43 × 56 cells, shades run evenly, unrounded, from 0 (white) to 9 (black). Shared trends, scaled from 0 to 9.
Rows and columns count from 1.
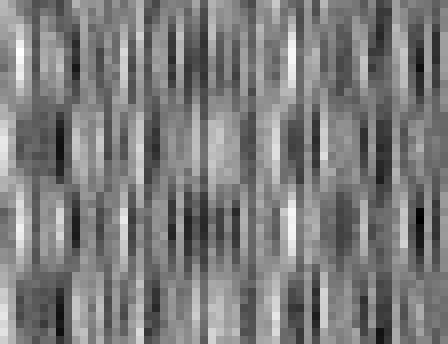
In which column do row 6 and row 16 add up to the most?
48
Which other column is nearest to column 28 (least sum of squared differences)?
13
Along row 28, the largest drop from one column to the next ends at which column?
54
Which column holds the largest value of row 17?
8
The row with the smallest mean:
43
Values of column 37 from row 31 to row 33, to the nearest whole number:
1 1 3
